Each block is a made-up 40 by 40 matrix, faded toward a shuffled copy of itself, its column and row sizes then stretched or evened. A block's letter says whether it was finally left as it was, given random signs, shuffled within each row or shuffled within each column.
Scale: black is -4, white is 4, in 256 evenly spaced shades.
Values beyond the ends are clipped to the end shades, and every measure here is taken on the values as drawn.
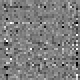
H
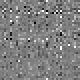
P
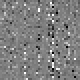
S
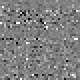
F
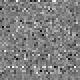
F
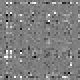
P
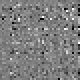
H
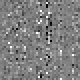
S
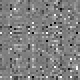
P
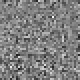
H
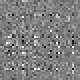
P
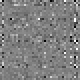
P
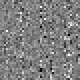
S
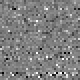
F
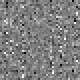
S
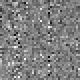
S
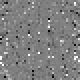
S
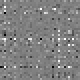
H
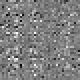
P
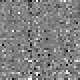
H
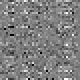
P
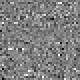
F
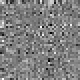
P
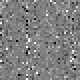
S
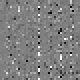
S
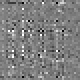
P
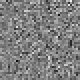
S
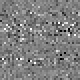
F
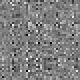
P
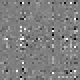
H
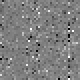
S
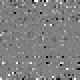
F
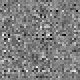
H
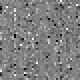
S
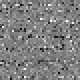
F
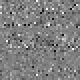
F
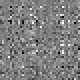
P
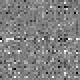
H
